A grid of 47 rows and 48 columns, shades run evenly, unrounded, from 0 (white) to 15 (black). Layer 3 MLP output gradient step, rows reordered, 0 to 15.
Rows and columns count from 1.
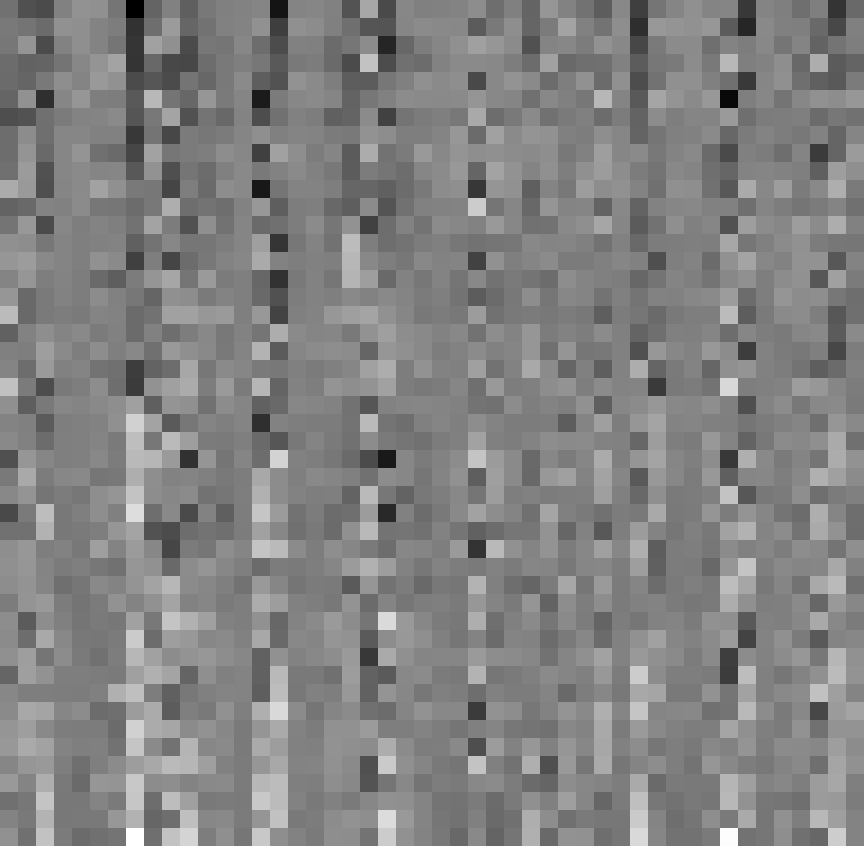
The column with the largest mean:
22
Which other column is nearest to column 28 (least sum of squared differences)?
26
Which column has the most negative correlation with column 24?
46
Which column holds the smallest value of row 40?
16
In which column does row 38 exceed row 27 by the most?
15
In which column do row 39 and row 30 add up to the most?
10
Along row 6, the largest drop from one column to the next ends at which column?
42
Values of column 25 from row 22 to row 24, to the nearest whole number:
8 7 7
